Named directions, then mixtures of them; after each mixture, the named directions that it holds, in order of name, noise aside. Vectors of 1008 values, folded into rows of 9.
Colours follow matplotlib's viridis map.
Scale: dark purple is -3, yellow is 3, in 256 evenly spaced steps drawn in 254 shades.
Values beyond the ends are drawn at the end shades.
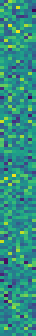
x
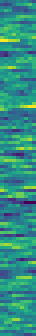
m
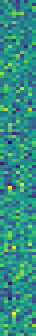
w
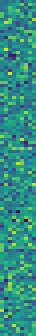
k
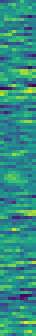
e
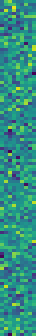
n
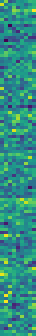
m, x.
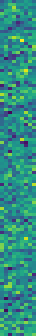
e, k, n.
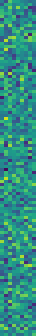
k, x.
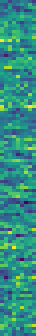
m, w.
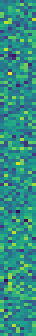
k.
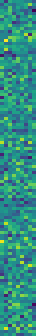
k, m, x.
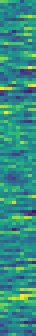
e.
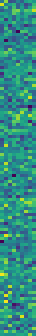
m, x.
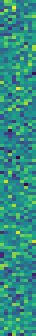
n.
